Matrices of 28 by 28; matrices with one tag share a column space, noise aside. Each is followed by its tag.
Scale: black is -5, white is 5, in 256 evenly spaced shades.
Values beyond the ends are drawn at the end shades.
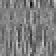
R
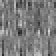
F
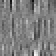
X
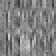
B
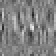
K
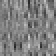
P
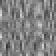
P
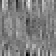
X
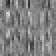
B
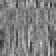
R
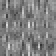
P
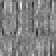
F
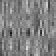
F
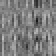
B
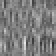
B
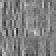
F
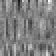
X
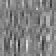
B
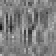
K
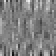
X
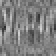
K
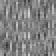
P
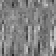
R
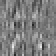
P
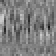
K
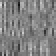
F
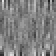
X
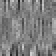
X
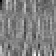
X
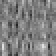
P
